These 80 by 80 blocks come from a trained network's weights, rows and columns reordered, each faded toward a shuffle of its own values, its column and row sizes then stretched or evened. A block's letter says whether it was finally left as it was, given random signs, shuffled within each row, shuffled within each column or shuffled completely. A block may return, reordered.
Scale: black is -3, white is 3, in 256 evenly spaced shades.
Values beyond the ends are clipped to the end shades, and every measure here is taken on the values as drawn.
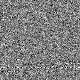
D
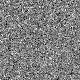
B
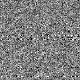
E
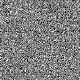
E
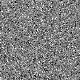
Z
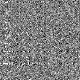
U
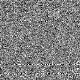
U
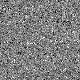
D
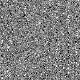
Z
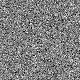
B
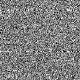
U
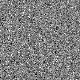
Z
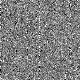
Z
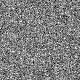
B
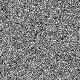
B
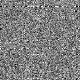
U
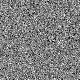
B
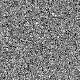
Z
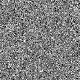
Z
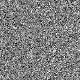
Z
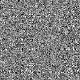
U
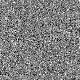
D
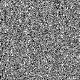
Z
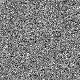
B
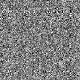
U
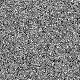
B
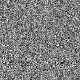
U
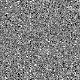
E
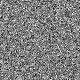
B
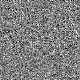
U
